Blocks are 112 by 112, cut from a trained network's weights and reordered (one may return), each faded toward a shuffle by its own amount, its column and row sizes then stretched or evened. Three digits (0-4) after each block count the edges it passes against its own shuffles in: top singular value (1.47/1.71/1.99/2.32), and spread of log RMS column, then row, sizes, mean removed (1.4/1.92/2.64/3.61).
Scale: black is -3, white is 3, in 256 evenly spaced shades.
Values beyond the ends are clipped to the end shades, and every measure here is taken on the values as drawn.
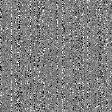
0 4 0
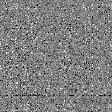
0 2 1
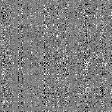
0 4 3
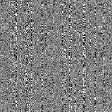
3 4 1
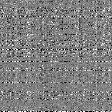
2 1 4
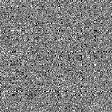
3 2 3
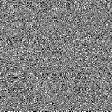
3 0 2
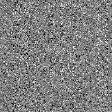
0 3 0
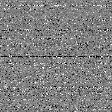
1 0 3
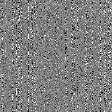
0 4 0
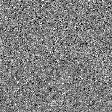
0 0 2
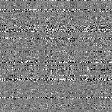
3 2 4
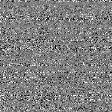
1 1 4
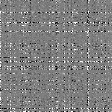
3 3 4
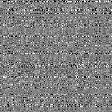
4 2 4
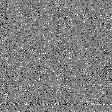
0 2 2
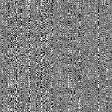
4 4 0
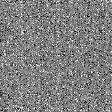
0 0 2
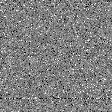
0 0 1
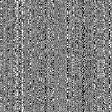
4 4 0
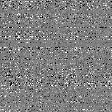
0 2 4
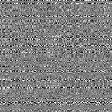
4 0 4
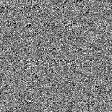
2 0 2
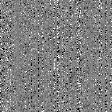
0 4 1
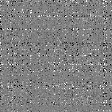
0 3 3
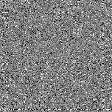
2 1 1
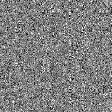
1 2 0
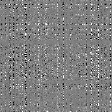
2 4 3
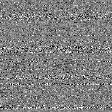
0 0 4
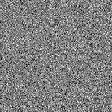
3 0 0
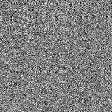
3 0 1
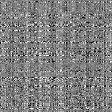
4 0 4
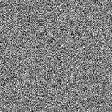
3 1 0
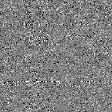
1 1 2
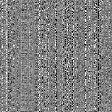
4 4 0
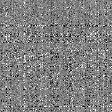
2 2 3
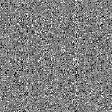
2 2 1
